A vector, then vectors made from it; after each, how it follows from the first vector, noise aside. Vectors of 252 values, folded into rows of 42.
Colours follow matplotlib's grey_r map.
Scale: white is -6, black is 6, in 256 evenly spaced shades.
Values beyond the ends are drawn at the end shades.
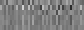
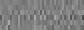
wrapped around, shrunk.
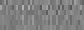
shrunk.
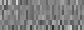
wrapped around, negated.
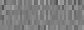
wrapped around, shrunk.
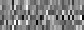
wrapped around, negated, scaled up.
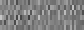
wrapped around.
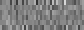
wrapped around, negated.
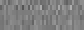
negated, shrunk.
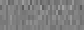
negated, shrunk.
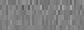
negated, shrunk.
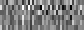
scaled up.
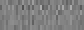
negated, shrunk.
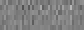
negated, shrunk.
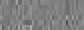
wrapped around, negated, shrunk.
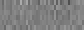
wrapped around, shrunk.
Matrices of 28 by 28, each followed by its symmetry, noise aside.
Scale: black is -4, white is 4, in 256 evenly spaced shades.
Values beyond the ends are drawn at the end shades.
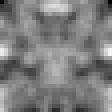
mirrored left to right.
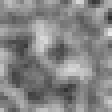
symmetric across the other diagonal.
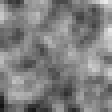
antisymmetric.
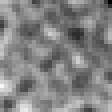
symmetric across the other diagonal.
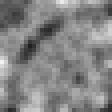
symmetric.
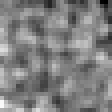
antisymmetric.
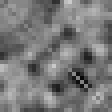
symmetric.
